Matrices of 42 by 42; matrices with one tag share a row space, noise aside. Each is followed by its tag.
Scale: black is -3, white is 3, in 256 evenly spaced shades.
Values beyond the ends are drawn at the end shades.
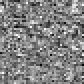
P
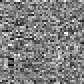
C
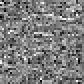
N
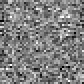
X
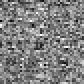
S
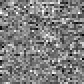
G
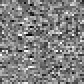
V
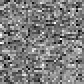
N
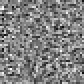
X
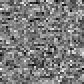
G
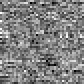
G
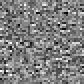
X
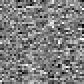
V
